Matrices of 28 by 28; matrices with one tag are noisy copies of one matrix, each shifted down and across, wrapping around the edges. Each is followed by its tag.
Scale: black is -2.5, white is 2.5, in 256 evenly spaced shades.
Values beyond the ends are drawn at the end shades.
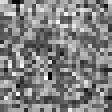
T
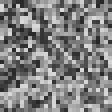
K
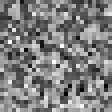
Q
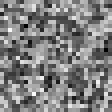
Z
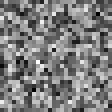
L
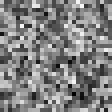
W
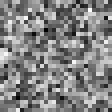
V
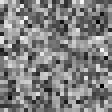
K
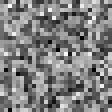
L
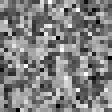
L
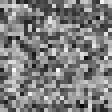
Q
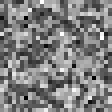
K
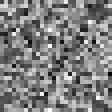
W
